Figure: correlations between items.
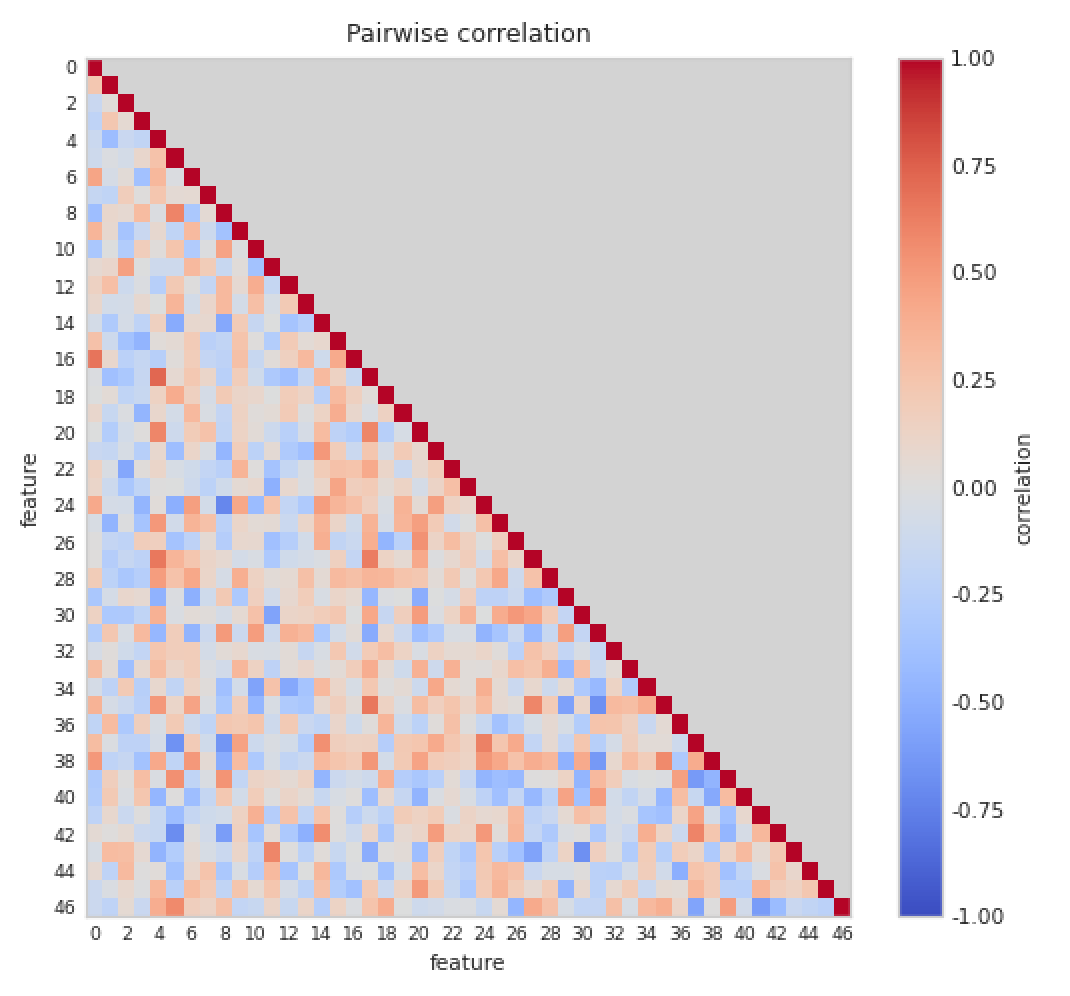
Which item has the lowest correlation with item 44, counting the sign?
36
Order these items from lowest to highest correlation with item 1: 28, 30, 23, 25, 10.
25, 30, 28, 23, 10
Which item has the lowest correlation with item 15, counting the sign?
3
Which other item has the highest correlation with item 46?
5
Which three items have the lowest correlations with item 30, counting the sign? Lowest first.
43, 11, 39
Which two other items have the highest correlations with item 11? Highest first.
43, 2
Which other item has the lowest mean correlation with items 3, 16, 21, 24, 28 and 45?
8
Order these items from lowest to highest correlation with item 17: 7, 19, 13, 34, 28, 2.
2, 13, 19, 7, 34, 28
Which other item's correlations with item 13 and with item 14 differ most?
42
